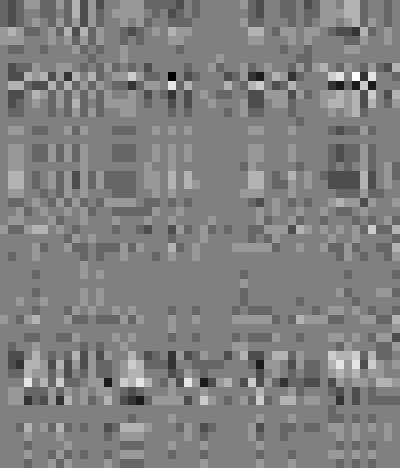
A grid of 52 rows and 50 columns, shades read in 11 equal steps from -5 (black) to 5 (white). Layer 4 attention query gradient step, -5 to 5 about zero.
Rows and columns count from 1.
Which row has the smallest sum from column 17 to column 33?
9
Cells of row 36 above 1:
3
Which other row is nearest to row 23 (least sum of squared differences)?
12
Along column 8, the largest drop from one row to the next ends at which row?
44
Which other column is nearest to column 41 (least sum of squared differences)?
34
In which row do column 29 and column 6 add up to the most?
43
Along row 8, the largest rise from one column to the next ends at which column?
50
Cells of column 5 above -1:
39
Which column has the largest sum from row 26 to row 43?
45
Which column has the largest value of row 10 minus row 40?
22
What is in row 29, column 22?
1
